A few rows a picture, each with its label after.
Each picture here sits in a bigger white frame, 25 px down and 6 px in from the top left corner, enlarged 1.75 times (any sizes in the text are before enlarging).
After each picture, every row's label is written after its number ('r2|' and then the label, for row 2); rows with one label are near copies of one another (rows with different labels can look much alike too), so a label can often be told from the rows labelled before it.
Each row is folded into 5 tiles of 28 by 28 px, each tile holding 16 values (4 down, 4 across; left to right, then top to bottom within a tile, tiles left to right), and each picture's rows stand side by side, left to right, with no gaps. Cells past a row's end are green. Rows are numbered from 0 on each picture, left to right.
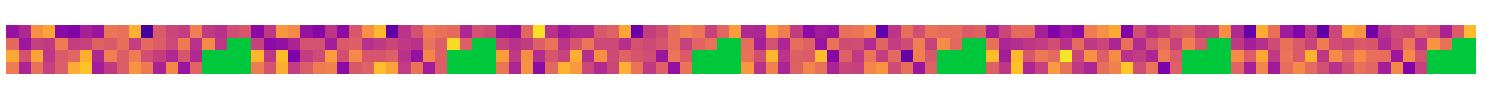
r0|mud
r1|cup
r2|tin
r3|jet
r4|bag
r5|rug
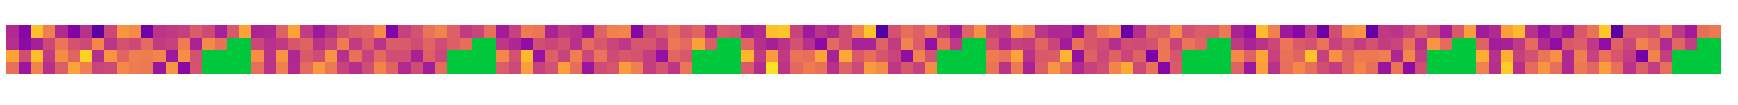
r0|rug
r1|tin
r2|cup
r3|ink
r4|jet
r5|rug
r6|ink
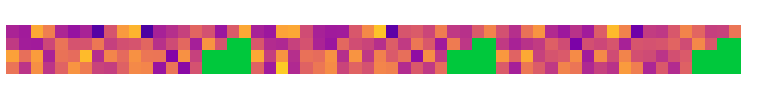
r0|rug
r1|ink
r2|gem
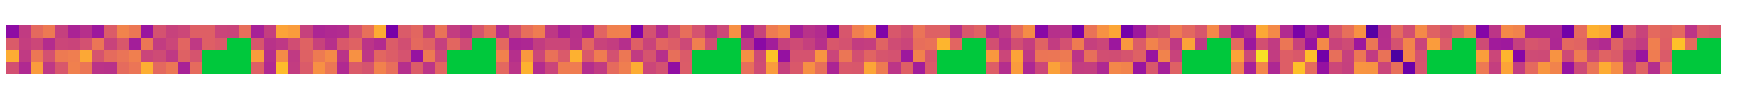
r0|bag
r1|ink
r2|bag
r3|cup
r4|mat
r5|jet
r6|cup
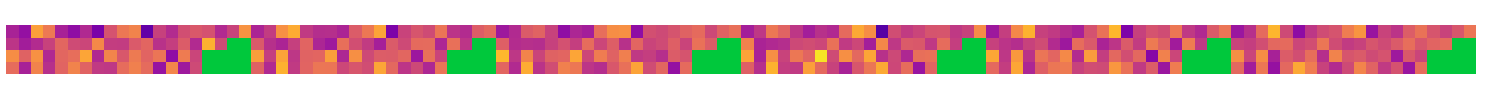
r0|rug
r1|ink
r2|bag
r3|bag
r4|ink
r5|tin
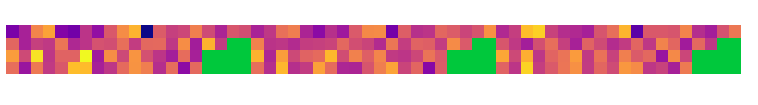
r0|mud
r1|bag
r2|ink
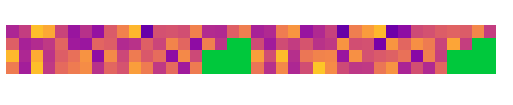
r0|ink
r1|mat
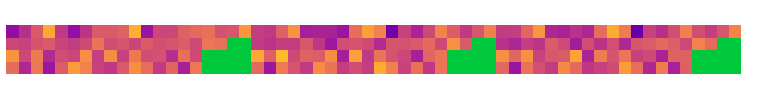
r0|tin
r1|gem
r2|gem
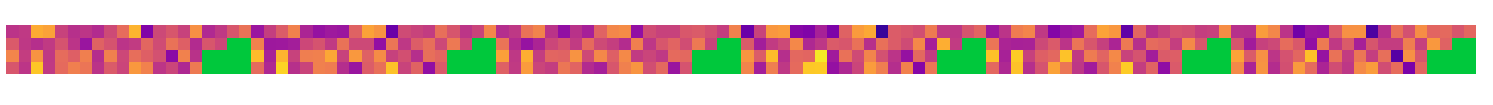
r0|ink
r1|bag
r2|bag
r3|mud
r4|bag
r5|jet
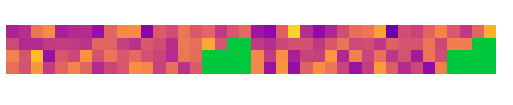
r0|cup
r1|tin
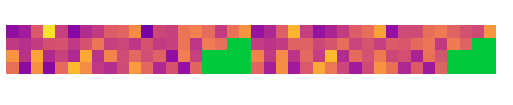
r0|tin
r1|tin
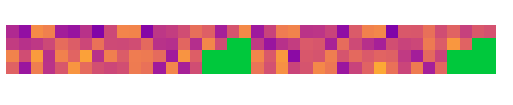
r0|rug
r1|cup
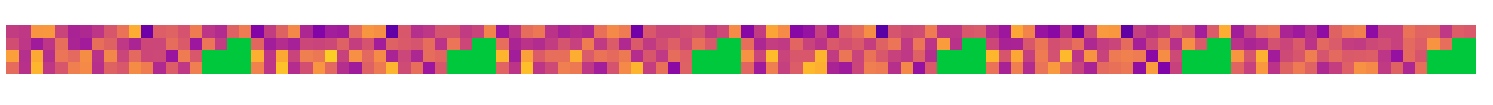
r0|ink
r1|bag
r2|bag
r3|mud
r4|rug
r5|cup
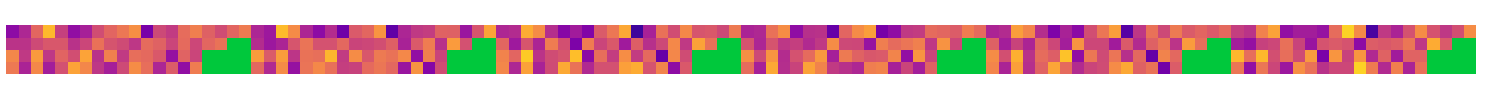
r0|tin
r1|rug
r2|jet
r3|mat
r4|jet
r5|gem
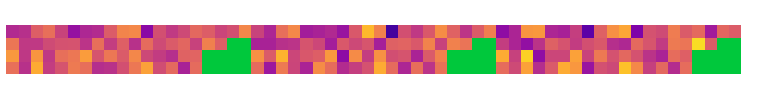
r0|bag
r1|gem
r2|cup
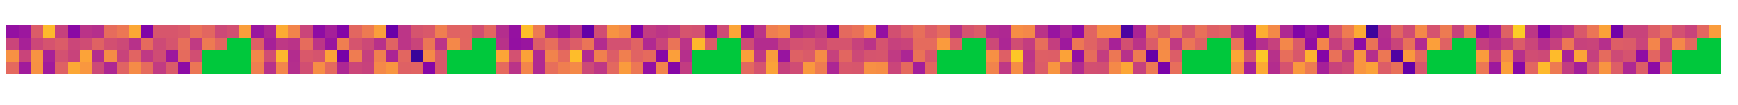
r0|tin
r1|jet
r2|rug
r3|cup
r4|jet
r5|jet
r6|tin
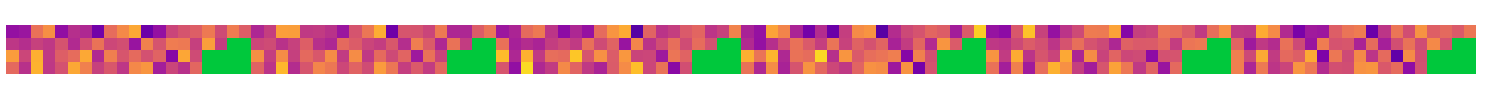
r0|mat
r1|ink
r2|bag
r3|rug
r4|tin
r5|jet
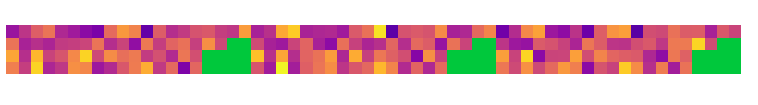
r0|bag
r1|ink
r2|cup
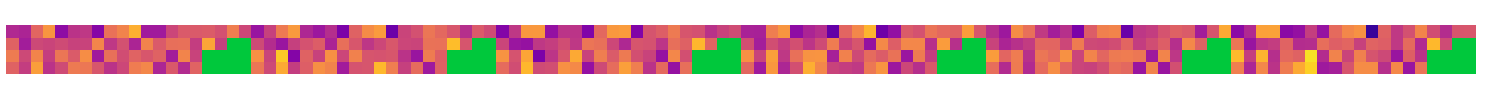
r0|mat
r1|cup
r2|cup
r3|mat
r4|rug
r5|mud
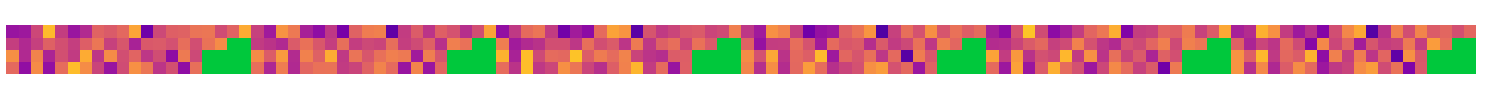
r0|tin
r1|rug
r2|bag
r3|jet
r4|tin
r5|jet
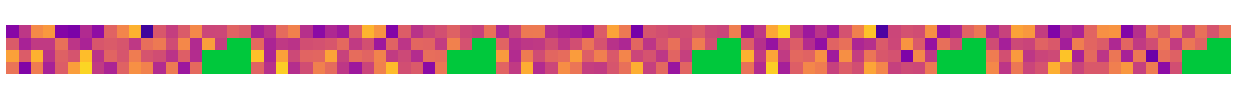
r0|mud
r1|bag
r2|bag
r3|ink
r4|jet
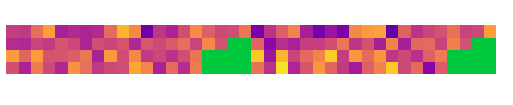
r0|gem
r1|bag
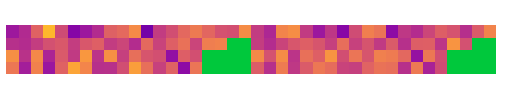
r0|tin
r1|rug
